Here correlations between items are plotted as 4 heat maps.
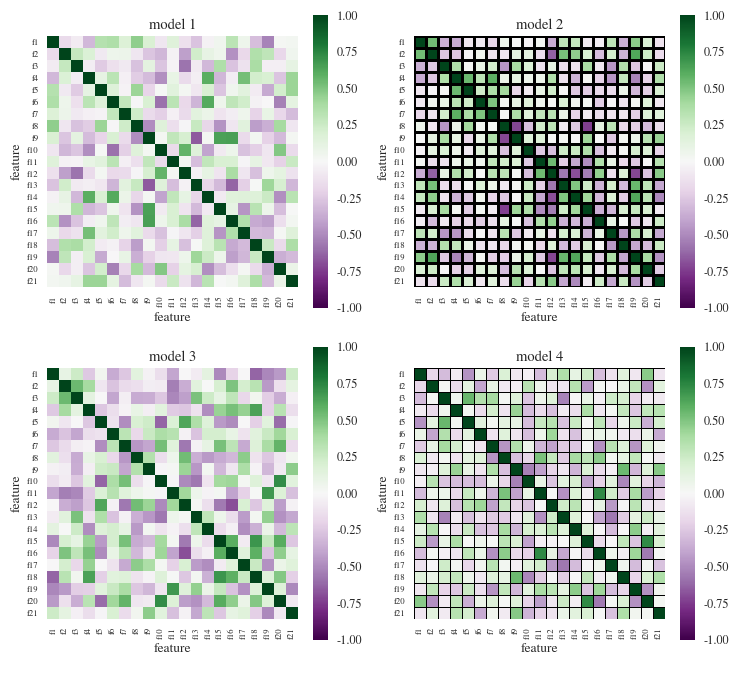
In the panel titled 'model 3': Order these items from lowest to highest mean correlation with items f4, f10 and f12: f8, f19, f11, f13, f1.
f13, f1, f19, f11, f8
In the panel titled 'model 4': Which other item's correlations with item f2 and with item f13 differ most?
f20
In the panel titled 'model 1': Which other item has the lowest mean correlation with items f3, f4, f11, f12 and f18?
f8
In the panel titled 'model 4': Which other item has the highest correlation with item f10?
f2
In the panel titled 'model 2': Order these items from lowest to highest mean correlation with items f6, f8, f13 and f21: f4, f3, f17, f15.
f15, f3, f17, f4
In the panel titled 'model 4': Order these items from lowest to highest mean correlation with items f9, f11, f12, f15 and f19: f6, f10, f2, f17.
f10, f17, f2, f6
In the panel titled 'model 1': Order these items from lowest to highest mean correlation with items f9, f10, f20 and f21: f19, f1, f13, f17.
f19, f13, f17, f1
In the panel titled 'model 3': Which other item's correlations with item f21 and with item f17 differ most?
f14
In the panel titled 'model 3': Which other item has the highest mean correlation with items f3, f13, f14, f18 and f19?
f15
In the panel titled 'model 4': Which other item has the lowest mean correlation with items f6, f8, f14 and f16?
f7
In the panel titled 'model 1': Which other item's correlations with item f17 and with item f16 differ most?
f9
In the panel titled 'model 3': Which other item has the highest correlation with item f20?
f10
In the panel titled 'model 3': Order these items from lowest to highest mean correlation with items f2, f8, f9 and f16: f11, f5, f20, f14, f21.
f11, f14, f5, f20, f21
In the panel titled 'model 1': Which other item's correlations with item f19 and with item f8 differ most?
f1
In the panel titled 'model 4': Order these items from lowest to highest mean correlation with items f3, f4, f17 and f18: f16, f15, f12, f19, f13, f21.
f13, f19, f12, f16, f21, f15
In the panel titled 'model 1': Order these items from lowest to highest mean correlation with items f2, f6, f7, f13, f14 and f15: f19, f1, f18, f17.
f17, f1, f18, f19
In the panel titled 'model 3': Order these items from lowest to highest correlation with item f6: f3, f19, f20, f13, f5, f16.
f3, f13, f5, f16, f19, f20
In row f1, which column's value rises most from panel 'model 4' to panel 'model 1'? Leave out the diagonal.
f5
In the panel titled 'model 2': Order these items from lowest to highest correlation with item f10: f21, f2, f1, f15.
f21, f1, f2, f15
